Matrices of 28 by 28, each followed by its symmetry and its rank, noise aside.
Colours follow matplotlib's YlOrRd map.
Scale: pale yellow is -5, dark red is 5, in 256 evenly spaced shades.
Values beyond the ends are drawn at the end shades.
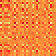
no symmetry, rank two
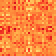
antisymmetric, rank four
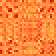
symmetric, rank three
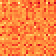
no symmetry, rank four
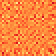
symmetric, rank four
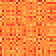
antisymmetric, rank two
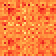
symmetric, rank four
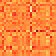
no symmetry, rank three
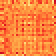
antisymmetric, rank four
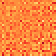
symmetric, rank three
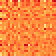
antisymmetric, rank four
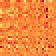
no symmetry, rank four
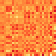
symmetric, rank two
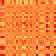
no symmetry, rank two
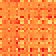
no symmetry, rank two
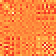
symmetric, rank three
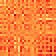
symmetric, rank three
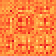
symmetric, rank three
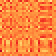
antisymmetric, rank two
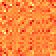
symmetric, rank four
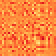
antisymmetric, rank four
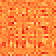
antisymmetric, rank four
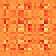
no symmetry, rank two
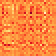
no symmetry, rank three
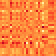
antisymmetric, rank two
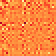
antisymmetric, rank four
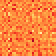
antisymmetric, rank four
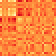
symmetric, rank two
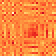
symmetric, rank three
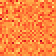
no symmetry, rank four
